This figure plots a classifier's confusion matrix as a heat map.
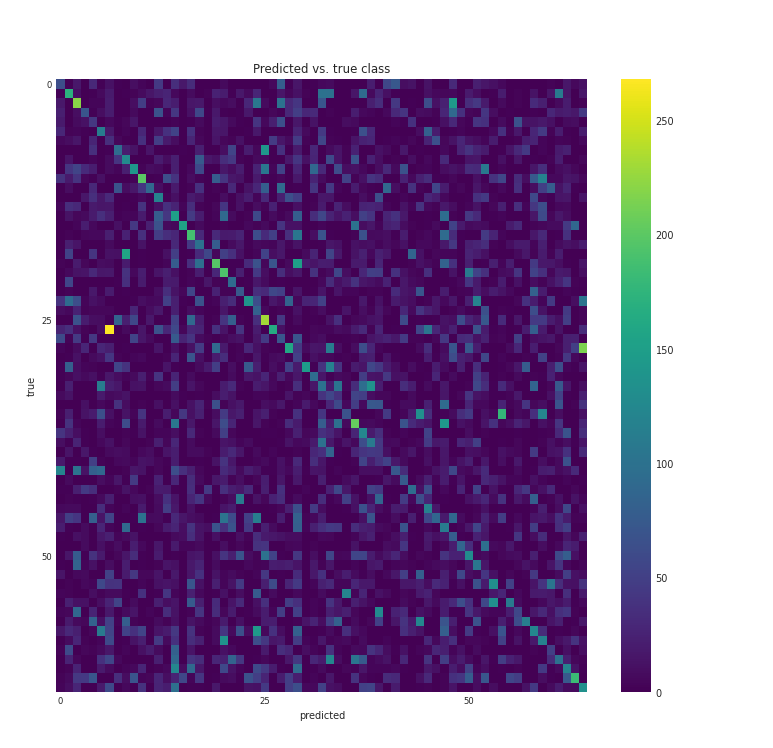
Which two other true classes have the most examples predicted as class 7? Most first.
25, 11
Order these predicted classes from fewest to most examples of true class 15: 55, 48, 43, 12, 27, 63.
43, 55, 27, 48, 12, 63
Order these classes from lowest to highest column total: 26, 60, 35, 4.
35, 60, 26, 4
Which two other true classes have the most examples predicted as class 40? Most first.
11, 0
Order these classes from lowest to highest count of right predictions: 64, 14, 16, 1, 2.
64, 14, 1, 16, 2
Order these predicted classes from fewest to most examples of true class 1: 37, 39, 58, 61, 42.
42, 58, 39, 37, 61
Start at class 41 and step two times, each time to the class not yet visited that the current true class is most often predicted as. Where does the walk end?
27
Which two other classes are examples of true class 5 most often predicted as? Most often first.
45, 37
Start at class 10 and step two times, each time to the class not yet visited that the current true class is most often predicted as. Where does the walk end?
20
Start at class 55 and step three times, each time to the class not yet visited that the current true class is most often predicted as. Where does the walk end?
14
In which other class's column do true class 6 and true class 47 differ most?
8
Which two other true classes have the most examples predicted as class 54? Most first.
35, 58
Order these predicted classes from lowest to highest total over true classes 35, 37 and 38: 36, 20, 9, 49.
9, 36, 49, 20
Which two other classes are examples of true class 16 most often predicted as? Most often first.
29, 47
